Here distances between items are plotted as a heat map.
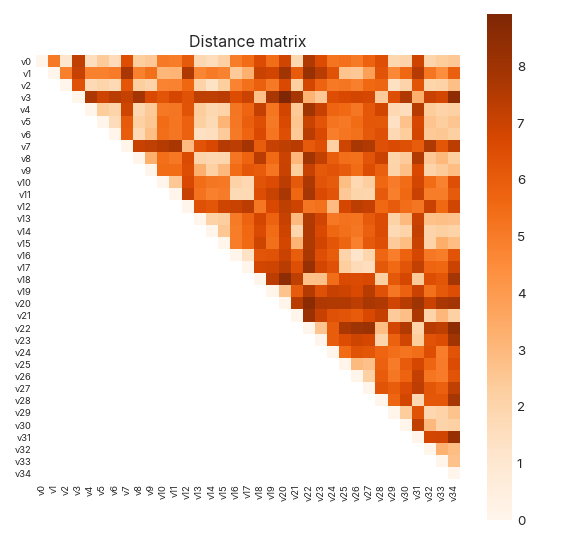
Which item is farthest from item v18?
v20
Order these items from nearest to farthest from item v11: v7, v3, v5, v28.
v5, v28, v3, v7
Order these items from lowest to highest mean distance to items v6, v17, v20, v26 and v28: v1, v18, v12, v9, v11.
v11, v1, v9, v18, v12
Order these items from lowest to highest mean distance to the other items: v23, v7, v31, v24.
v24, v23, v31, v7
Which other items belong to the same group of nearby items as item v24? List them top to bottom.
v7, v12
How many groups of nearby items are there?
5
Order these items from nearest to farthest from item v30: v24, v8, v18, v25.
v8, v24, v25, v18
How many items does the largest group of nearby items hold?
16
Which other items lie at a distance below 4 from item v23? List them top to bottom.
v3, v18, v22, v28, v31
